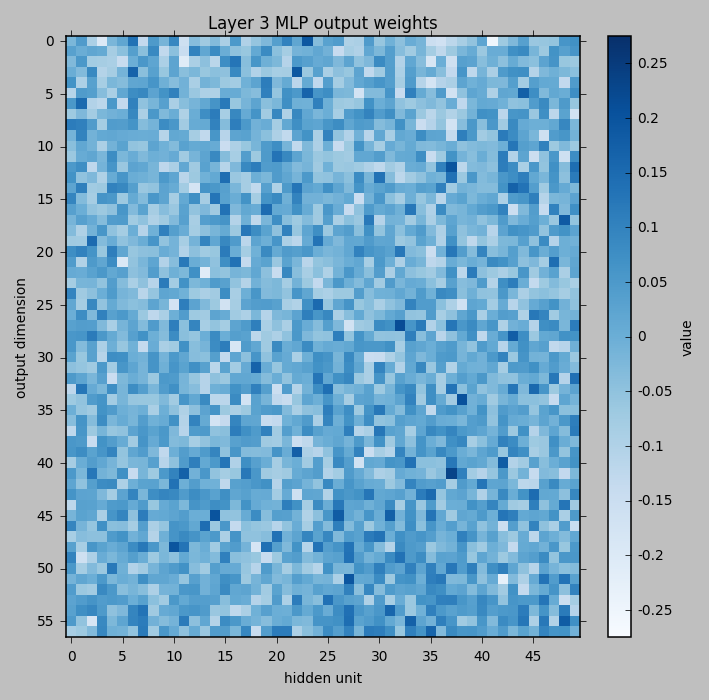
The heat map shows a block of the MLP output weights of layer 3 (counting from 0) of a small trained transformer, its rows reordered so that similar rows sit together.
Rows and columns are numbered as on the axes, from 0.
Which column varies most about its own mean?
37
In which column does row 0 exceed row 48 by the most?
23
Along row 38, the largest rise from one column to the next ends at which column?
3
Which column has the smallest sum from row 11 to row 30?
35
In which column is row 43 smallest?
22
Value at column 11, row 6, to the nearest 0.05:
-0.05
